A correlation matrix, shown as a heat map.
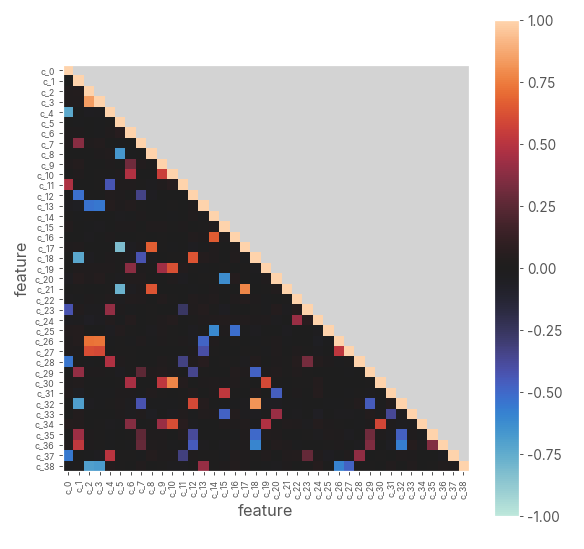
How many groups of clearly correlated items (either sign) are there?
8
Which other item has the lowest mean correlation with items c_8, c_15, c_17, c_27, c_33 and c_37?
c_5
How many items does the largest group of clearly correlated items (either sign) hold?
8
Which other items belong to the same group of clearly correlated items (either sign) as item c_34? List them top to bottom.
c_6, c_9, c_10, c_19, c_30
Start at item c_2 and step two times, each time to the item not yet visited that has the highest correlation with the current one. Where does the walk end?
c_26
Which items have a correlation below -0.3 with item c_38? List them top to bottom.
c_2, c_3, c_26, c_27
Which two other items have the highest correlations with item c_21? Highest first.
c_17, c_8
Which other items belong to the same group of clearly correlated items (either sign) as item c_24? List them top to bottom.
c_22
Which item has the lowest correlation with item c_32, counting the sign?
c_1
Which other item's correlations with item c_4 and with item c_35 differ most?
c_0
